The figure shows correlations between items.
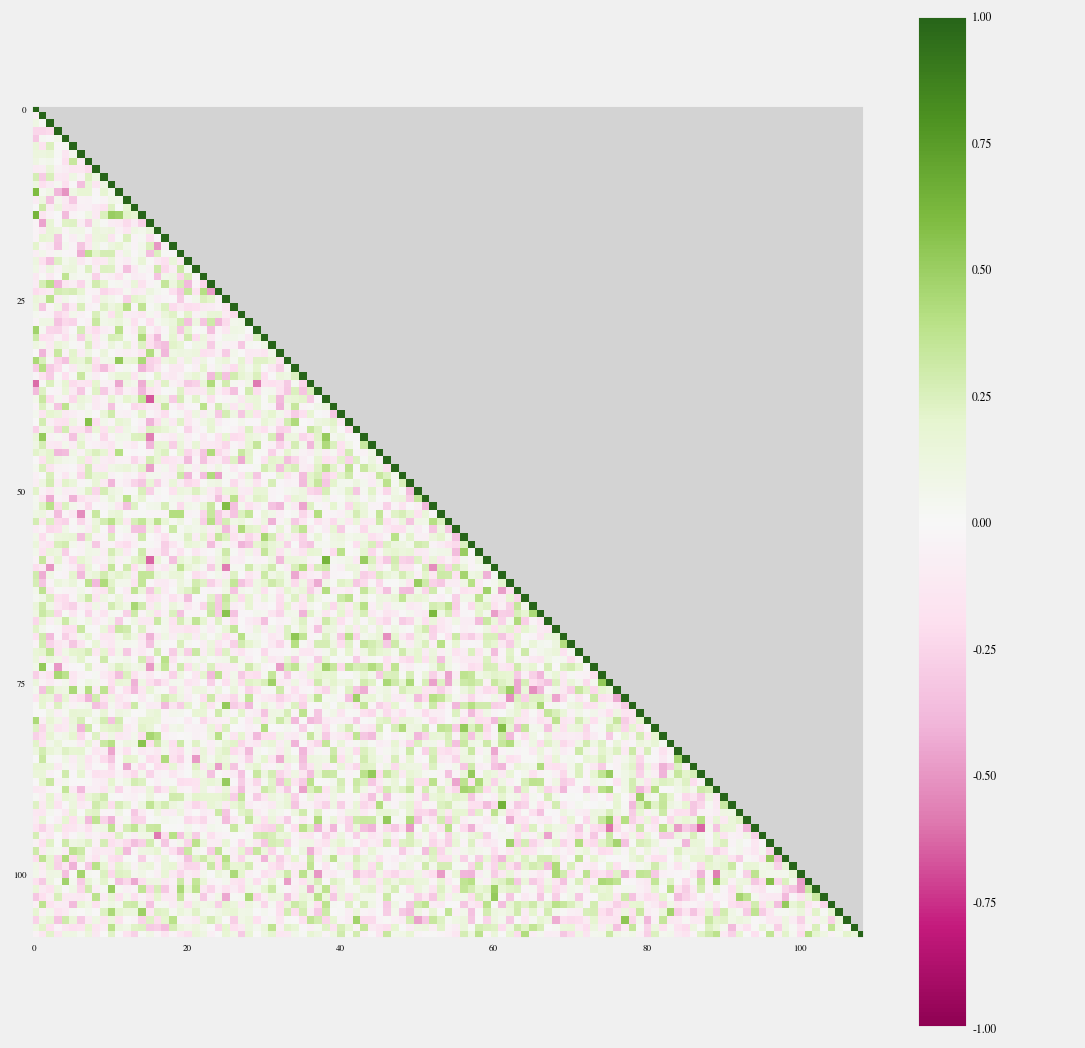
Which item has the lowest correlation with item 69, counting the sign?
46
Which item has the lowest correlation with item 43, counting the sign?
15
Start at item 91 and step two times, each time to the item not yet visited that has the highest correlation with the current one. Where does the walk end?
81
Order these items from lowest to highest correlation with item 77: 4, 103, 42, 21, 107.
107, 21, 4, 103, 42
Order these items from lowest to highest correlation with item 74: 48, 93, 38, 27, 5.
27, 5, 48, 38, 93
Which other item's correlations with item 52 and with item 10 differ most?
60
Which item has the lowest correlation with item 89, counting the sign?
100
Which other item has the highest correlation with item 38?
59
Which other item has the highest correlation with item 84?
85
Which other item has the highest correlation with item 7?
41
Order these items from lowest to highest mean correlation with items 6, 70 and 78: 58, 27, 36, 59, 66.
36, 27, 58, 66, 59
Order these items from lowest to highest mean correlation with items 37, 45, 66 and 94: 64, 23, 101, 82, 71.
101, 71, 64, 82, 23
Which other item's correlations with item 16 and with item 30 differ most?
95
